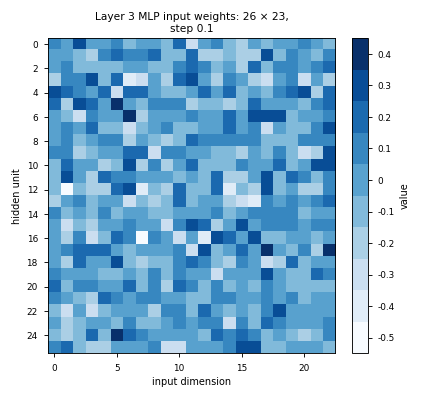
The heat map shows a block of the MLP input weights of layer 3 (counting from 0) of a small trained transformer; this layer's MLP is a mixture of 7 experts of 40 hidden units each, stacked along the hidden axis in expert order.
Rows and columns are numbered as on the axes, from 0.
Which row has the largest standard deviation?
12
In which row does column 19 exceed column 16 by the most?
13
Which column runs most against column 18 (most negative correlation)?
5
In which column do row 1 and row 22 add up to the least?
3
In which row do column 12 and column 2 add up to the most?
17
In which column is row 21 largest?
4
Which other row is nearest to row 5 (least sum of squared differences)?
0
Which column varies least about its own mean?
19
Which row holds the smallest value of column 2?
6
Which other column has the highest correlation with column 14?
16
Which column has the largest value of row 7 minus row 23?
14
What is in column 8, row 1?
0.2
